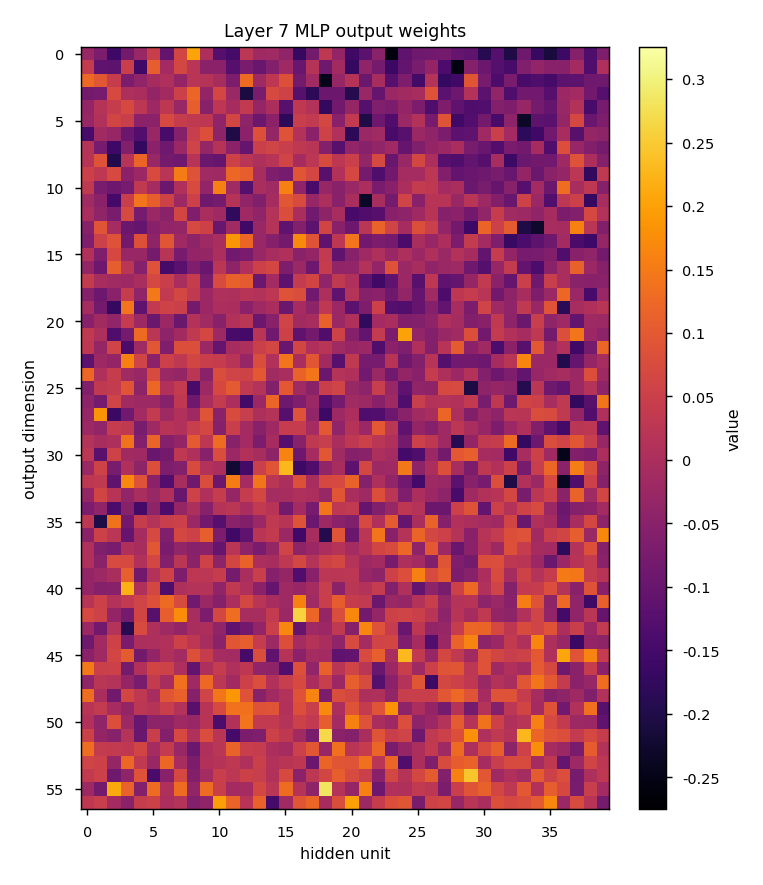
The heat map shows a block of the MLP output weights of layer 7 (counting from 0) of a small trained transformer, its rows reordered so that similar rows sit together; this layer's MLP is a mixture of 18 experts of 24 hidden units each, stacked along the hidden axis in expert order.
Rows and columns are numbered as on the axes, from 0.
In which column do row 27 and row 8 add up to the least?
2
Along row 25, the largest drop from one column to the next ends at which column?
29
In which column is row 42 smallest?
36
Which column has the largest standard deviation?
18
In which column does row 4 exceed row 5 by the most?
33
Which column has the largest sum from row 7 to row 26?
5
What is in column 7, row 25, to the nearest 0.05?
0.05
